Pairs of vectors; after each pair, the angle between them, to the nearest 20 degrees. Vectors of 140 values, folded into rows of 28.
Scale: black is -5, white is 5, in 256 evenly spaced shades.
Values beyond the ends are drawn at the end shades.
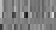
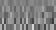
100 degrees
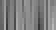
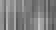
160 degrees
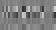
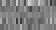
100 degrees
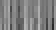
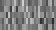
60 degrees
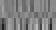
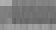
80 degrees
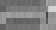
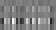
100 degrees
